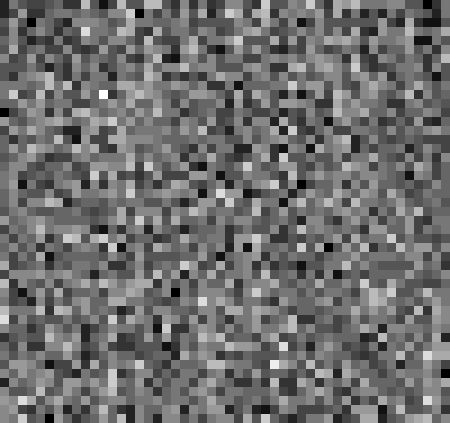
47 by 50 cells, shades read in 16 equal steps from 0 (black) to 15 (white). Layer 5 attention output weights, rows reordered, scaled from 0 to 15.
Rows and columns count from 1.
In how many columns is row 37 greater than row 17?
26
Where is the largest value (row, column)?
11, 12
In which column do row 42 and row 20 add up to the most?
13
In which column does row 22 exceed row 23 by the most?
25
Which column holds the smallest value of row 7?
20
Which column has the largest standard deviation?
32
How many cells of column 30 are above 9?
6
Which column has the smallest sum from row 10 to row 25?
34
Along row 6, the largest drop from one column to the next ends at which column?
3
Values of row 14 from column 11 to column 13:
10 9 12
